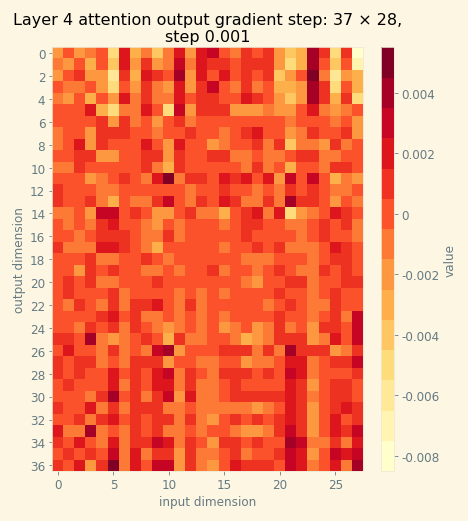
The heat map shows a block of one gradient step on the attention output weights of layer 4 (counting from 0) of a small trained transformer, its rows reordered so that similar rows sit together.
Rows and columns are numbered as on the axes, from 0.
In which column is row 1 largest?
23
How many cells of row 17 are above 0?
8
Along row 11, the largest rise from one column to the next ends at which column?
21
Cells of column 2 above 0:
10
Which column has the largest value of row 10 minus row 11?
25
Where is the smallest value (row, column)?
0, 27
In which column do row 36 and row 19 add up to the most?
5
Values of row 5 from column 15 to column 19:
0.001 -0.002 -0.002 -0.002 -0.001
